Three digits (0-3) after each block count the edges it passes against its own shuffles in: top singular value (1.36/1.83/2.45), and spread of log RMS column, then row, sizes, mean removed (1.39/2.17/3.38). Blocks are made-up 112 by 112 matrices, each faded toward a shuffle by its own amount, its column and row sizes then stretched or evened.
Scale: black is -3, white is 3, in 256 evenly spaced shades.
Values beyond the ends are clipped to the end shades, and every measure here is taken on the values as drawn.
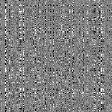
3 3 2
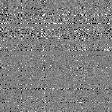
1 2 3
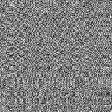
3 0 0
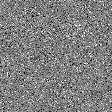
0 0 1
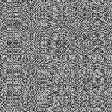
3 0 0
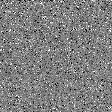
0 0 1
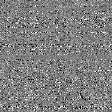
0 1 3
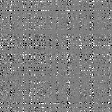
2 3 3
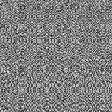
3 0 0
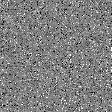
0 1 0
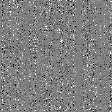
0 3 1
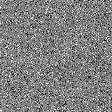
1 1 0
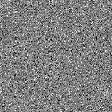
2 1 0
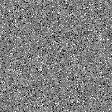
1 1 0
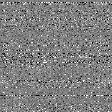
0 1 3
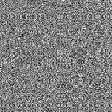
3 0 0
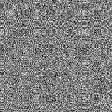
3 0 0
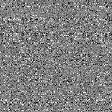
2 0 2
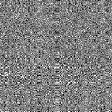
3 1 2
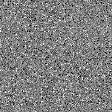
0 1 1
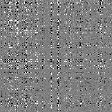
2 3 3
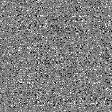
1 1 2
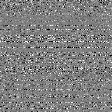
2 0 3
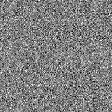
2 0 1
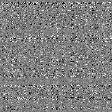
1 2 3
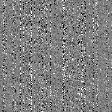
1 3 0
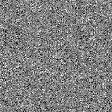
2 1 0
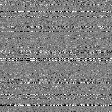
3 0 3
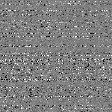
0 1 3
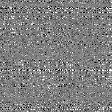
2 1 3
